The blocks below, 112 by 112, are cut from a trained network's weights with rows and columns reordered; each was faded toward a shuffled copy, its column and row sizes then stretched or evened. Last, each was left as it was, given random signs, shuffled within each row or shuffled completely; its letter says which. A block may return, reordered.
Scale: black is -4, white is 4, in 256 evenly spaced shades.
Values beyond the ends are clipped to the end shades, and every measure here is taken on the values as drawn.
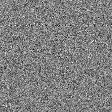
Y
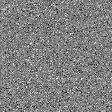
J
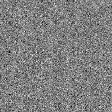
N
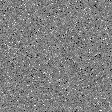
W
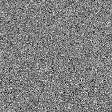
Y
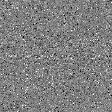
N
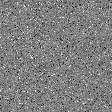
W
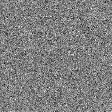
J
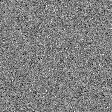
W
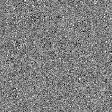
N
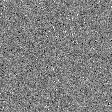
W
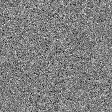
W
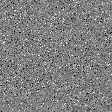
Y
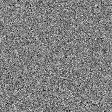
Y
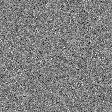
W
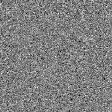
N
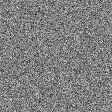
W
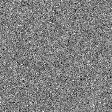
Y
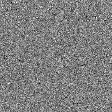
J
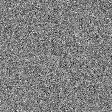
W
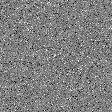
W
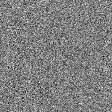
J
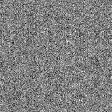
N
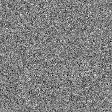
J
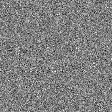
Y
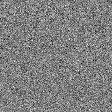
Y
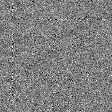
J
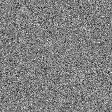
Y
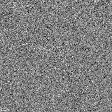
Y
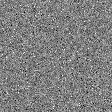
W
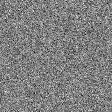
W
